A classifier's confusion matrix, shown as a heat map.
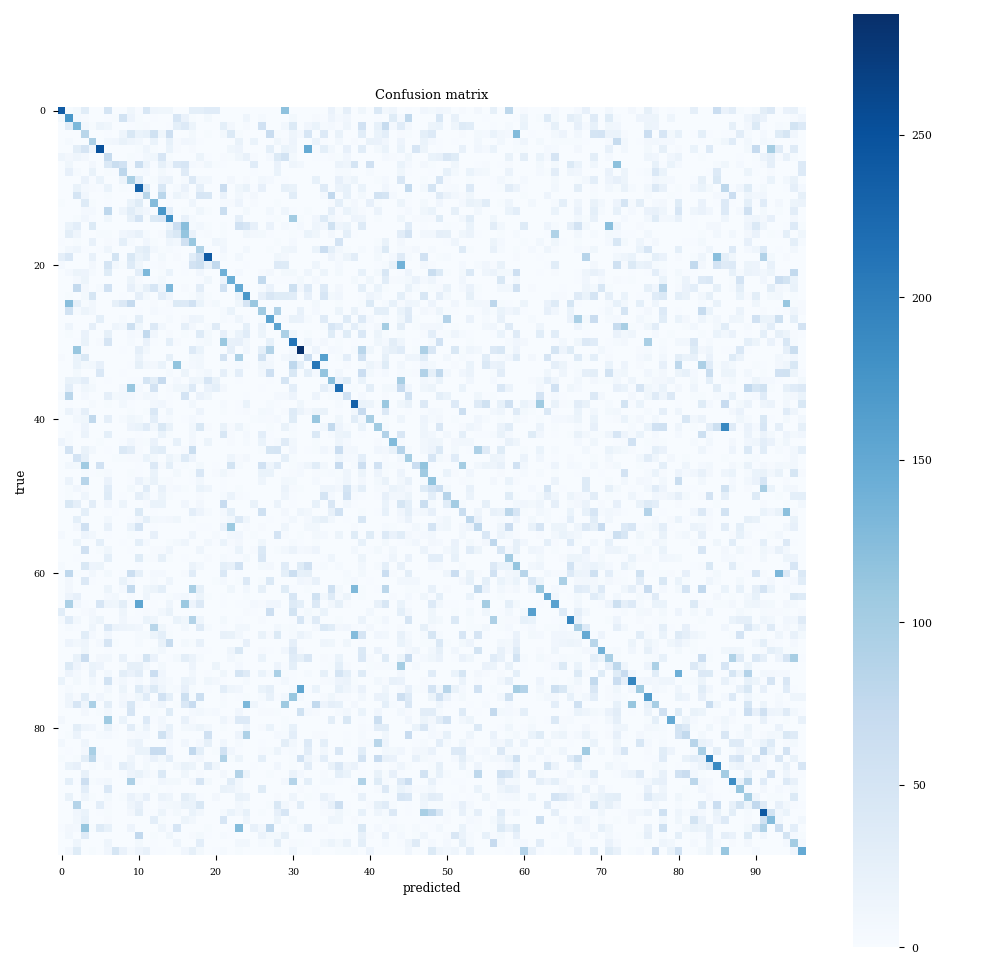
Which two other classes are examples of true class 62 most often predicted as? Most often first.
38, 17
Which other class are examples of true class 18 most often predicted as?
34
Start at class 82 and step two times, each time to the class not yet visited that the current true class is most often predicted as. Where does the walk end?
86
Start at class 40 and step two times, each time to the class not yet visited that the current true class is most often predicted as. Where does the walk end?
15
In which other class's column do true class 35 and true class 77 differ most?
24
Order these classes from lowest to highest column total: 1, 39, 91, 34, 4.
4, 34, 1, 39, 91
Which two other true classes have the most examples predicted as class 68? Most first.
83, 19
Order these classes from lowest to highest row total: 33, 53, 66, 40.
53, 40, 66, 33
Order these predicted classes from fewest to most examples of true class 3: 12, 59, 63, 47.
63, 47, 12, 59
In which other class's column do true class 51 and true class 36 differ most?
9
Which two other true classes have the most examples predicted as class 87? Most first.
71, 11
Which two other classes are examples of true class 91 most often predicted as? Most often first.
47, 48
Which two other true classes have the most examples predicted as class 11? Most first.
21, 29
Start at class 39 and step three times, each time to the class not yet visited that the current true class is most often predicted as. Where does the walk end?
10
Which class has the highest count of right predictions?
31
